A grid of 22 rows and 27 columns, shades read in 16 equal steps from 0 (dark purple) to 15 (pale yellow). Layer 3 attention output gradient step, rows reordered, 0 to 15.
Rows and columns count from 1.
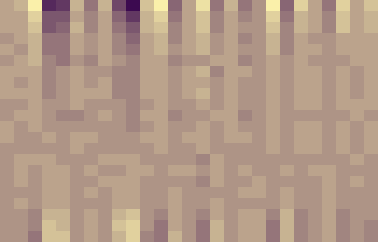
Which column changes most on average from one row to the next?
15
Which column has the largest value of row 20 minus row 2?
10
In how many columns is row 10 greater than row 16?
10
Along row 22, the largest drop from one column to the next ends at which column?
11
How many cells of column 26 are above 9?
10
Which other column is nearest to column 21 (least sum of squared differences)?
13
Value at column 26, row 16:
9
